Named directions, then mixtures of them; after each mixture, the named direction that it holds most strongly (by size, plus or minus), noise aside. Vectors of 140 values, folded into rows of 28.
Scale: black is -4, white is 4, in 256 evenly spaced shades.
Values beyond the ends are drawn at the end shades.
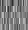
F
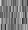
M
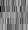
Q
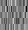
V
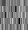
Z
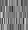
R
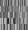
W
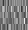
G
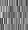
R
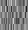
V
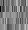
Q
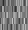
Z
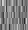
F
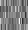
M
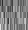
F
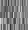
W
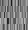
W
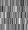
Z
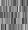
M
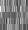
Q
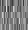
F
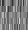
F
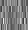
R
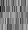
Q
